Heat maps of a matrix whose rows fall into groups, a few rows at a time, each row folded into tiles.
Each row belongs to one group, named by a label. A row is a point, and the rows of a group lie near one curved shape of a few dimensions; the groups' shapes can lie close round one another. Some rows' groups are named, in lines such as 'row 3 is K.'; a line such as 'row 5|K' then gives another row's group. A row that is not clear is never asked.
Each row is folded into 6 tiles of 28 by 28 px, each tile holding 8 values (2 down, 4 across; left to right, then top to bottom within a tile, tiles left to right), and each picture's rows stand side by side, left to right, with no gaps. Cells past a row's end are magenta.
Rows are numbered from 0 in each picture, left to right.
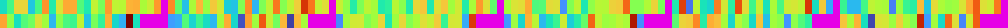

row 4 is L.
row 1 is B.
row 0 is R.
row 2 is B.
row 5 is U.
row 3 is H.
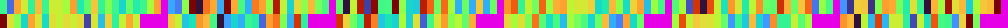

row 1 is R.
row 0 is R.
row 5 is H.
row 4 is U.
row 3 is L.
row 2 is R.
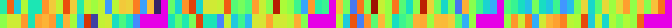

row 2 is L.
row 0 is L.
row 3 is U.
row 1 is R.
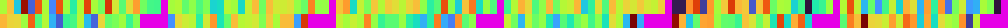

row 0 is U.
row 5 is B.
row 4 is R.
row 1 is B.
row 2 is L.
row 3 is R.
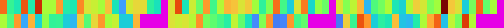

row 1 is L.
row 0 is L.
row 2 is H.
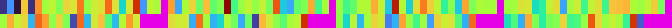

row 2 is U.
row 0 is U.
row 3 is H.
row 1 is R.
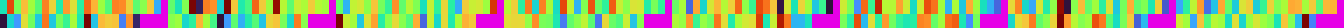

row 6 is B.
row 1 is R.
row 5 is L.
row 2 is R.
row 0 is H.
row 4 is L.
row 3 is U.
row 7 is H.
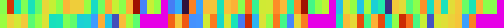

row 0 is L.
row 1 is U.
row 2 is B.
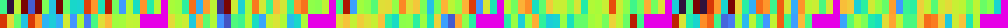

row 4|R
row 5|B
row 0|R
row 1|U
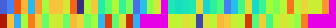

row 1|U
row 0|R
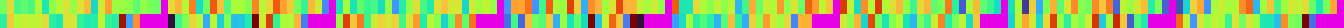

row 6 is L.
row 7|R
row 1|H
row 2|U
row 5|L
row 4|B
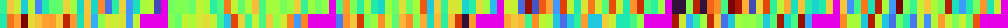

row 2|B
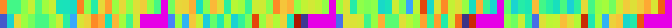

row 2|B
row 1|H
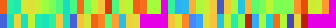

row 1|U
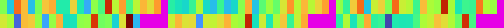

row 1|U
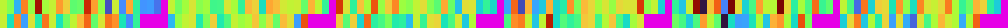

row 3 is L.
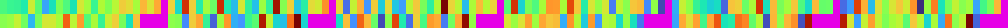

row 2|H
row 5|R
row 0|U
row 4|B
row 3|L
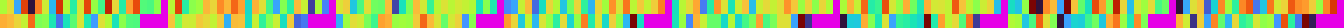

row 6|R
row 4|H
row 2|B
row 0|U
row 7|H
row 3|H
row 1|L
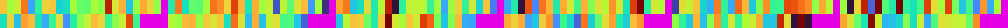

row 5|R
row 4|H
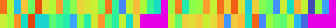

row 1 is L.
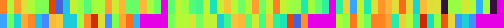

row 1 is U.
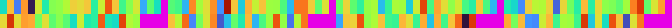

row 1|U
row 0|U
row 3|U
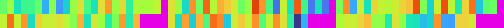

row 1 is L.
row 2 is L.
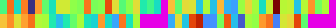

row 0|U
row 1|H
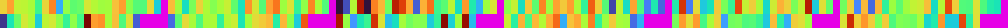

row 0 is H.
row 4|L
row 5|U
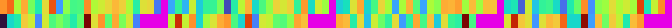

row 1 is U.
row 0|H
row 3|U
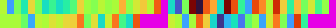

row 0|U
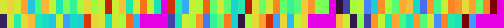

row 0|H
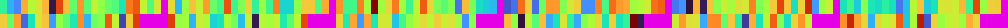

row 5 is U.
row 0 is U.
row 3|H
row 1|R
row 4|U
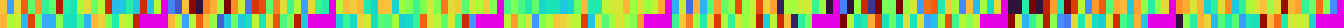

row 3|U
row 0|R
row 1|R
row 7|H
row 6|R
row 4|L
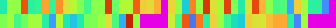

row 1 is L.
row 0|R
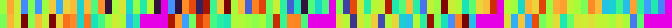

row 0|B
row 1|R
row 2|H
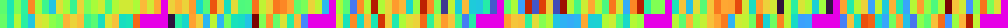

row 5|H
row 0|U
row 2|L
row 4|L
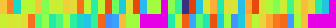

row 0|L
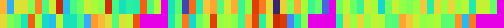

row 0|R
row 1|L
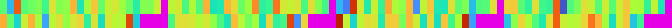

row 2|R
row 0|R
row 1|U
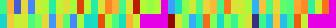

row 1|R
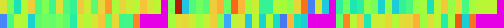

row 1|L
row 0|B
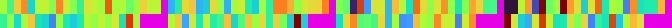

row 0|R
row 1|H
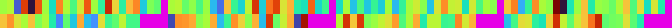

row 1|B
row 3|B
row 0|U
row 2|U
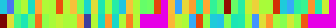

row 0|R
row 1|R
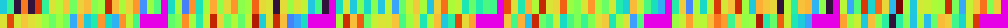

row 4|L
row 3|L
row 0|U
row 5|R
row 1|L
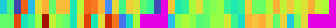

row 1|B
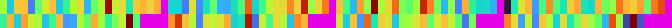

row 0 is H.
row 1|U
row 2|L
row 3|H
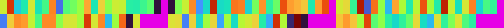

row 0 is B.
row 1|H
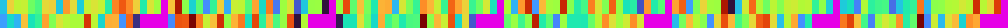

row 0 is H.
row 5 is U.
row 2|H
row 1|B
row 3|R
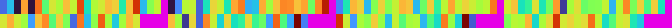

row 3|B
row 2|R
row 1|H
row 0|U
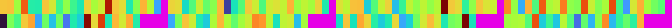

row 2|H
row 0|H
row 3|L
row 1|B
